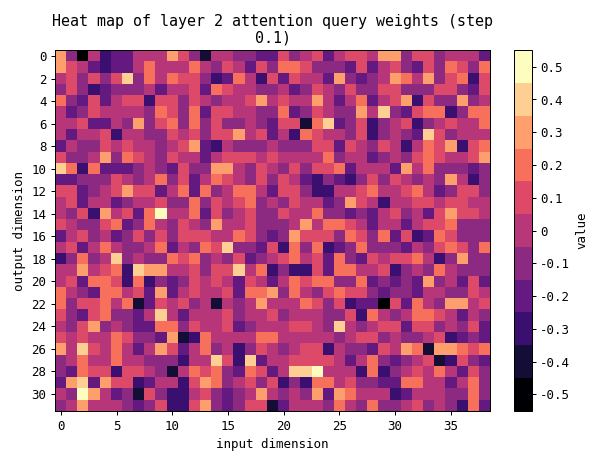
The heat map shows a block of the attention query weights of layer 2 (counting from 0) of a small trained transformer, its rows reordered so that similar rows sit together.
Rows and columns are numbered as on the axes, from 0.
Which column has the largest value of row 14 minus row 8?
9
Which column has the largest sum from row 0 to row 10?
33
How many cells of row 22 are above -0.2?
31
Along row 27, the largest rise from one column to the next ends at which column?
17
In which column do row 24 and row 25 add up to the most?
10
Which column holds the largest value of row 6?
24
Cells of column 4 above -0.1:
23
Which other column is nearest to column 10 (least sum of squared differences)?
30
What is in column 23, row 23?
0
